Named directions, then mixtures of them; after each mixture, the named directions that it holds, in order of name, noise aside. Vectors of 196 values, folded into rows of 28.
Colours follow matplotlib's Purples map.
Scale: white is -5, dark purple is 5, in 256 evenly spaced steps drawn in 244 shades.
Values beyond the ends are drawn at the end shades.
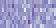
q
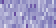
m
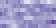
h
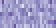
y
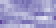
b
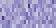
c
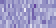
m, q.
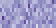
c.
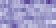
h.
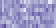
h, q, y.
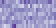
c, h, y.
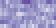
b, h, m.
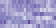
b, q.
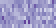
b, c, q.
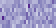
c.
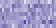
c, h, q.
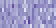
c, q.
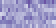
c, h, y.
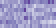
h, m, q.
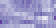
b.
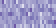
y.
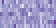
y.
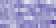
h.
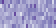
m.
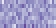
m, y.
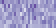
m, q.
